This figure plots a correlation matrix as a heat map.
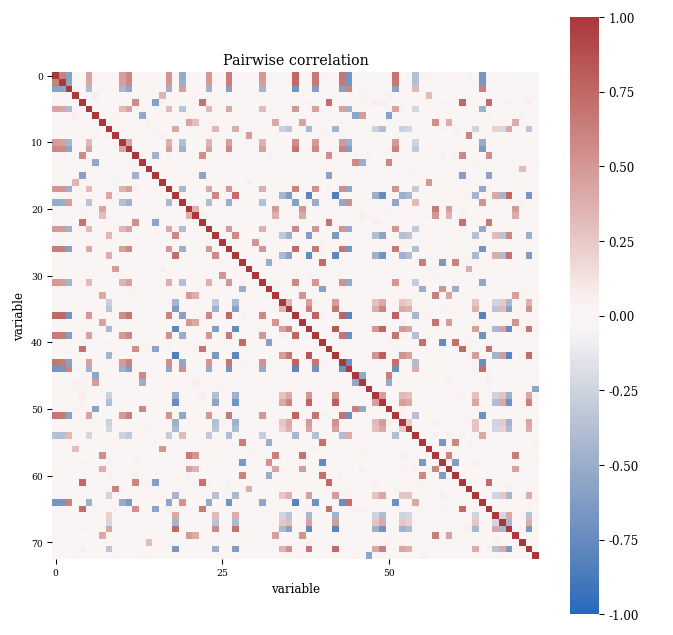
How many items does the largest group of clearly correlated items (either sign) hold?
18
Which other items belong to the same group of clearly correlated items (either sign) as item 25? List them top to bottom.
30
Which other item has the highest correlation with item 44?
64
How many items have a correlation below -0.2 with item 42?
6
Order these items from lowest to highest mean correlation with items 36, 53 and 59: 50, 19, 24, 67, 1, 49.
19, 24, 50, 67, 49, 1
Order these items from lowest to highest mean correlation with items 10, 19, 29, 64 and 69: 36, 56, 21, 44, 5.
36, 5, 56, 21, 44
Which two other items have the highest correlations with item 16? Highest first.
56, 3
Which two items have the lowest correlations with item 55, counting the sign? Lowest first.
58, 32
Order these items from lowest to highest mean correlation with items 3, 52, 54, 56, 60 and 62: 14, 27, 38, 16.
27, 14, 38, 16
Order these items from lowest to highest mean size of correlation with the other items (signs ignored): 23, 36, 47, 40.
47, 40, 23, 36
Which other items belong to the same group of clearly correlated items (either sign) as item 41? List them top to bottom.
4, 12, 15, 22, 61, 65
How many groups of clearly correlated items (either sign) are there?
11
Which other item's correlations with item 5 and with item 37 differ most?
57
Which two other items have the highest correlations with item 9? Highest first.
62, 29
